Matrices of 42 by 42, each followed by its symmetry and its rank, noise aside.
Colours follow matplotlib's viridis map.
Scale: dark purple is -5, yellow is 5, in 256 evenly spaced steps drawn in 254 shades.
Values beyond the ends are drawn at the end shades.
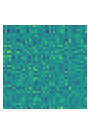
no symmetry, rank four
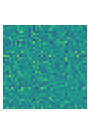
antisymmetric, rank six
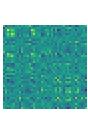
symmetric, rank four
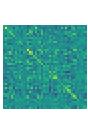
symmetric, rank five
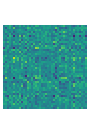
no symmetry, rank four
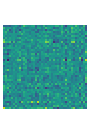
no symmetry, rank five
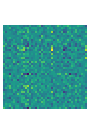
antisymmetric, rank four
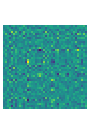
antisymmetric, rank four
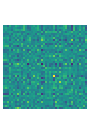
symmetric, rank four
